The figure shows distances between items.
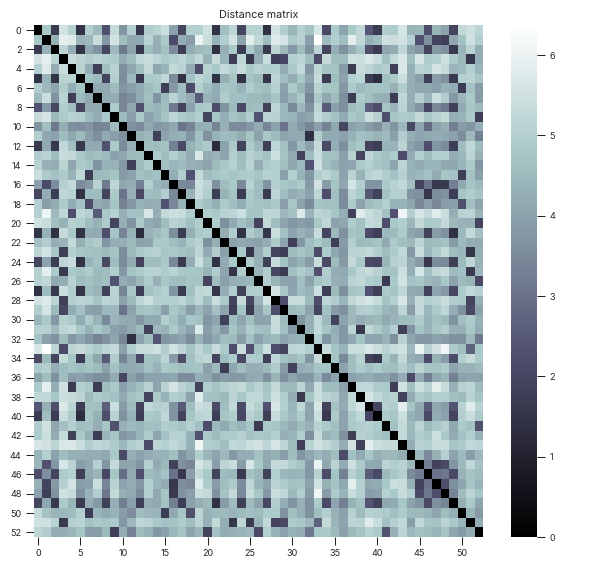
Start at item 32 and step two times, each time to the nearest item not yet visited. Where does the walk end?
14
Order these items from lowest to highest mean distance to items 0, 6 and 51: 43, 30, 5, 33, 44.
5, 44, 33, 30, 43
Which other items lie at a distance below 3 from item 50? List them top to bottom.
6, 15, 18
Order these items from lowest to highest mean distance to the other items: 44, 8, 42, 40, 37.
8, 40, 44, 42, 37
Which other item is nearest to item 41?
26
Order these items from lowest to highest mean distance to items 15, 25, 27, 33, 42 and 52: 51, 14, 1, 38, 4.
51, 4, 14, 38, 1
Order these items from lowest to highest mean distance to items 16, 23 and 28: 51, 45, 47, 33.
51, 33, 47, 45
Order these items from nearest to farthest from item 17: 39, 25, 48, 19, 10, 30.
39, 10, 48, 30, 25, 19
